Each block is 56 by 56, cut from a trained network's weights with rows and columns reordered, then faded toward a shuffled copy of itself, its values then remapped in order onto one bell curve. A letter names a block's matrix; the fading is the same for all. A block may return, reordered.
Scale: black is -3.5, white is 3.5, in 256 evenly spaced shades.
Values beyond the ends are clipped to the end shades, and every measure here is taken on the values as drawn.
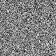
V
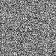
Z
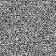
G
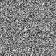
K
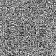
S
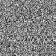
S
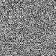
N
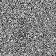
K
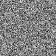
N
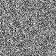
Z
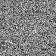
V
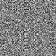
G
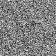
Z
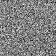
V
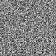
S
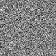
S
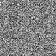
S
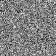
V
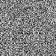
S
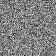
V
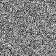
V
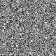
K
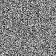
V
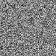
G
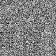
S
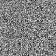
G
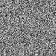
Z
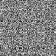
S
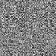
G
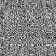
S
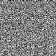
S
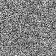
V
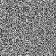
K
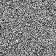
V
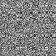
S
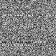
S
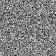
V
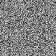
K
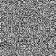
G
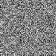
K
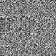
S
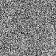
K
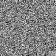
Z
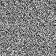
V
